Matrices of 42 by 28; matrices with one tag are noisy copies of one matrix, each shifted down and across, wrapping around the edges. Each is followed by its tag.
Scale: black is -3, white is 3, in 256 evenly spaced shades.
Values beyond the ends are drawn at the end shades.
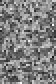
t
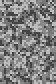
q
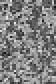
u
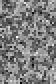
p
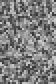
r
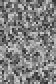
r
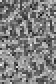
r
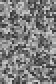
p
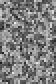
p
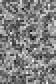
p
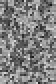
u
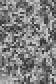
u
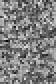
t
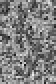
u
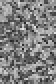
t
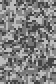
t
